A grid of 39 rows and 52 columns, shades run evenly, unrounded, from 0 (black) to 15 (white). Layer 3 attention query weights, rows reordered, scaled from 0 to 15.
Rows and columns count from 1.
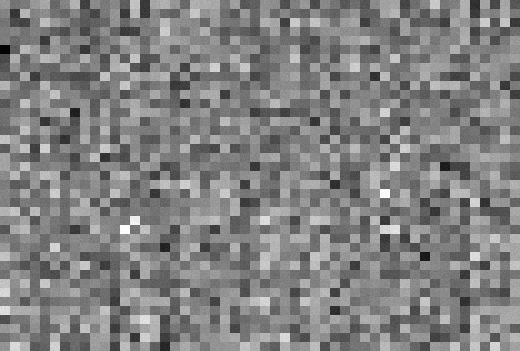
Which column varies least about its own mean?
42
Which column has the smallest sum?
47
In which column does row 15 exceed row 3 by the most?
3
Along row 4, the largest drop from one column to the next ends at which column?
48
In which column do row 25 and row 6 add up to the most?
14
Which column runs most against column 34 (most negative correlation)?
19
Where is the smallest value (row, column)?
6, 1
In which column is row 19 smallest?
45
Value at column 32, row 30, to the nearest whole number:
11
